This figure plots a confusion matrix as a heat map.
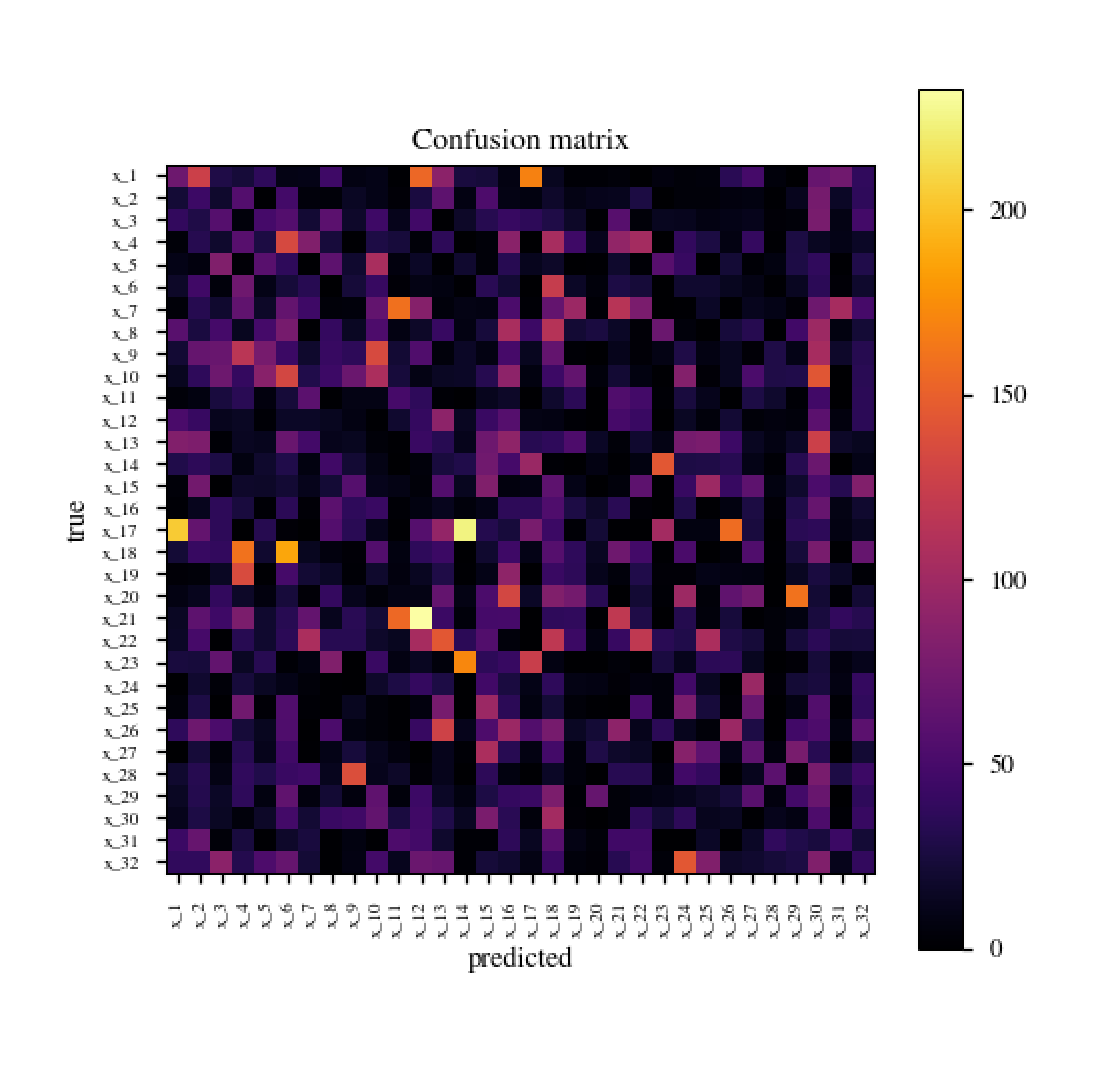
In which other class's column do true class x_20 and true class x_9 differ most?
x_29
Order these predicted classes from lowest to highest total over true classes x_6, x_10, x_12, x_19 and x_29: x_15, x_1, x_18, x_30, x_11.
x_11, x_1, x_15, x_18, x_30
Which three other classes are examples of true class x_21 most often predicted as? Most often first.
x_12, x_11, x_4
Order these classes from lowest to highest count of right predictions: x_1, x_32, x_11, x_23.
x_23, x_32, x_11, x_1
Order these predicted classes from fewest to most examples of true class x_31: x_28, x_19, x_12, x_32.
x_19, x_32, x_28, x_12
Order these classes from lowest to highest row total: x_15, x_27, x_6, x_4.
x_6, x_27, x_15, x_4
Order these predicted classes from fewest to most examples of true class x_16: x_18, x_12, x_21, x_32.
x_12, x_32, x_21, x_18
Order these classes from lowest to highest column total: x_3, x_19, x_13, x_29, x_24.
x_19, x_29, x_3, x_24, x_13
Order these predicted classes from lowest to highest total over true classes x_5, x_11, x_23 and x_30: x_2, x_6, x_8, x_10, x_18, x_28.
x_28, x_2, x_6, x_18, x_8, x_10
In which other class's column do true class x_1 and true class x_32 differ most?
x_17
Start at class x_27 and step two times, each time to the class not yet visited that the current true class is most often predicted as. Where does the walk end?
x_25
